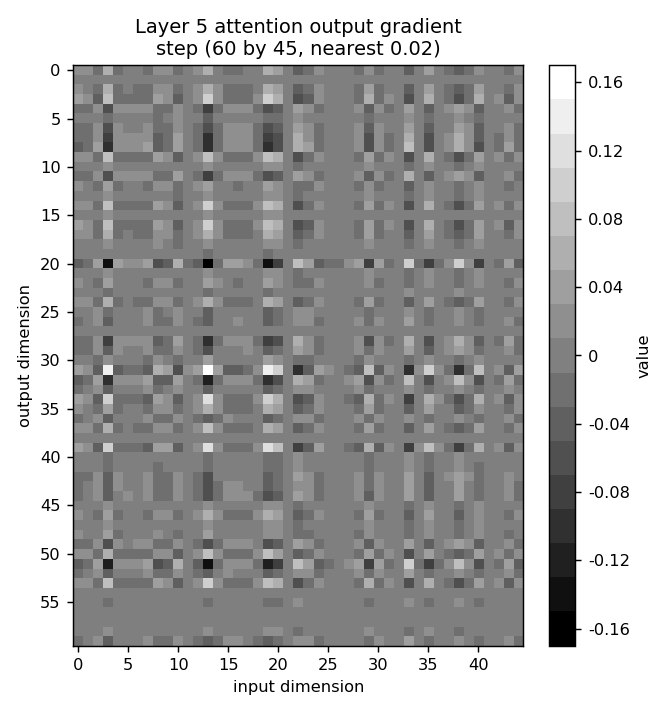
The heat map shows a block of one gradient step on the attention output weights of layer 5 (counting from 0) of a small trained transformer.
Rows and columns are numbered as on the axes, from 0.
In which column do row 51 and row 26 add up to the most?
33
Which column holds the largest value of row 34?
13
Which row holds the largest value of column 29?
31
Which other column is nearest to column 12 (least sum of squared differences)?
24
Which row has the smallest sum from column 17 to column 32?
20
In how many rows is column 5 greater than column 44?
17
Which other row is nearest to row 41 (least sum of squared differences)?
55
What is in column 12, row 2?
0.02
